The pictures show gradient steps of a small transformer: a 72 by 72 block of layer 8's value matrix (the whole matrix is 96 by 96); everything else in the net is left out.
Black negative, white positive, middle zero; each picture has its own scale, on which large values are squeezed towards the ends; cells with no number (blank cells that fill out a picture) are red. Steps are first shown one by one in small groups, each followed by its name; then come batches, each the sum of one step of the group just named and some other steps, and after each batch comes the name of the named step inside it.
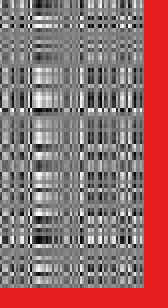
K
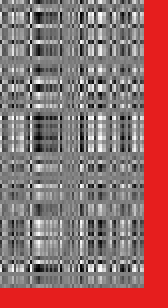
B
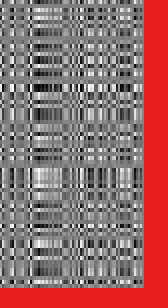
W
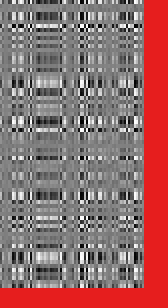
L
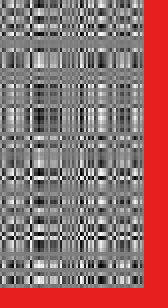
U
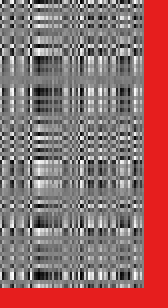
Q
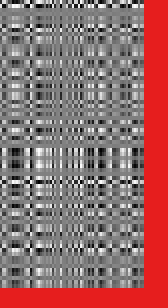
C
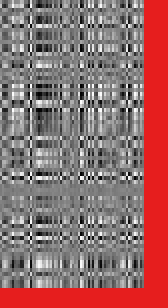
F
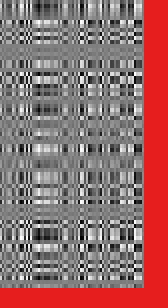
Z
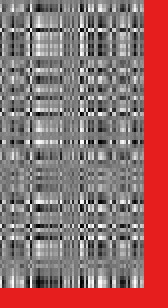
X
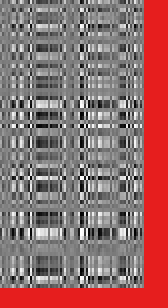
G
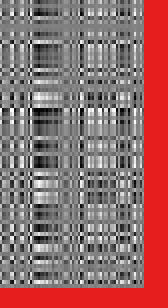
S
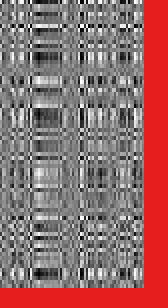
L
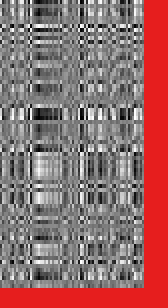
B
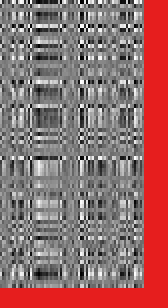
L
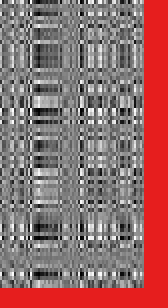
S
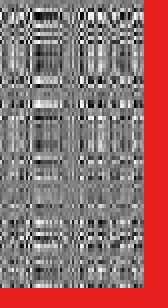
B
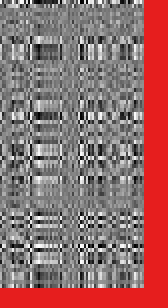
C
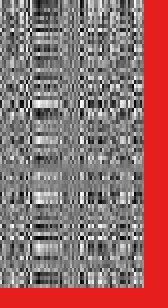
X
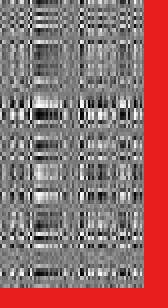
G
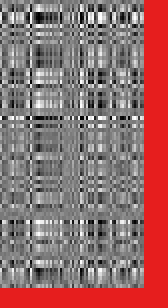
B
